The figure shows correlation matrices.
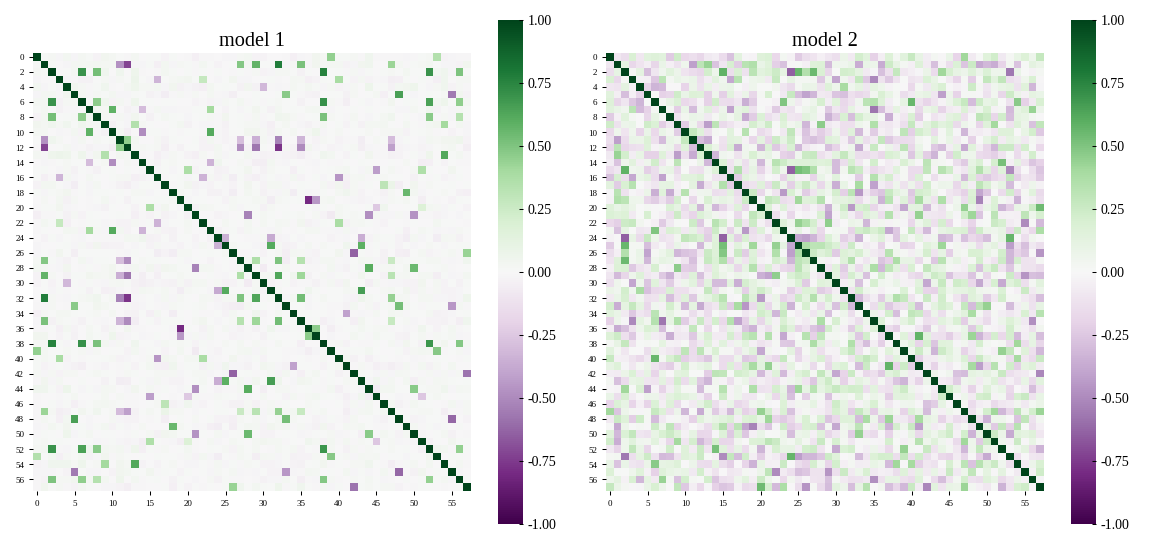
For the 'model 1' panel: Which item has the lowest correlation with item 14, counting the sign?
10
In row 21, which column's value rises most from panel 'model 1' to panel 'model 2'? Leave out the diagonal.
28
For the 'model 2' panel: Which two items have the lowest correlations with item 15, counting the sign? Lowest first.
24, 53
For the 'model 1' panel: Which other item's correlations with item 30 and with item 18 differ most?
49
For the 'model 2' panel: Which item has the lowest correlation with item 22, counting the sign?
55
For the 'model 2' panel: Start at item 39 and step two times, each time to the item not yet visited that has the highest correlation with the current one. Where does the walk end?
14
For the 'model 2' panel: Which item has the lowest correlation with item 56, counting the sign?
35
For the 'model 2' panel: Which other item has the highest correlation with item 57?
20
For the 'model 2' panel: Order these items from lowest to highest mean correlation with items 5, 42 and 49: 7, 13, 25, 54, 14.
13, 25, 7, 54, 14
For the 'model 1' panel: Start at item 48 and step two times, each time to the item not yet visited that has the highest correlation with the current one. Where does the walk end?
33
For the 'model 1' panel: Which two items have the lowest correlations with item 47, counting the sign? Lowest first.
12, 11
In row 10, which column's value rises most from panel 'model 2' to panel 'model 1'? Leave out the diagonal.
23
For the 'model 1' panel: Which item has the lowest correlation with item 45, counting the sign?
15
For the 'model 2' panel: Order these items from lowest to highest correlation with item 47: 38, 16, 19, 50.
16, 19, 38, 50
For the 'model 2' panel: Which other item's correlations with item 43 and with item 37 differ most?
41
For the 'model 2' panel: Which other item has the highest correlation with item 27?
2
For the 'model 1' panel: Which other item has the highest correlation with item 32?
1
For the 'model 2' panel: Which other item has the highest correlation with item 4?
31
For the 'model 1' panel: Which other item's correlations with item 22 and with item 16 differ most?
40
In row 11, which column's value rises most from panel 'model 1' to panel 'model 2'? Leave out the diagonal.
29
